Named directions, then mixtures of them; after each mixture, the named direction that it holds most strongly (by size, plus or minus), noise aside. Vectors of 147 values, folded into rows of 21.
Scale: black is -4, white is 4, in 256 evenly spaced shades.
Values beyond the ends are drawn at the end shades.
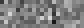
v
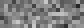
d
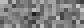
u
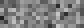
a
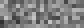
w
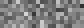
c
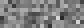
u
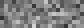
d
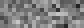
d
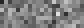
v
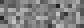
a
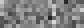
v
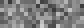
c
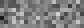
a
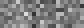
c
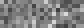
d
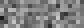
a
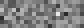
a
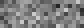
a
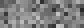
a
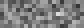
d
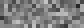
d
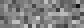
d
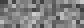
u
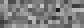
w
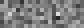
v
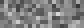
d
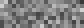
u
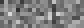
v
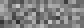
w
